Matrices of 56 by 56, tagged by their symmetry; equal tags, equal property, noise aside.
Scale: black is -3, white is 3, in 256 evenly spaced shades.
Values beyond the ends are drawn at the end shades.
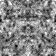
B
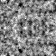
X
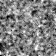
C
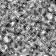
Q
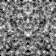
B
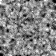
Q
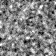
C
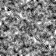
Q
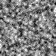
Q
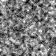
C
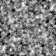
Q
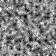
Q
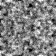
X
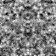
B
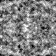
X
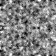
X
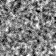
C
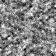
Q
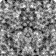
B
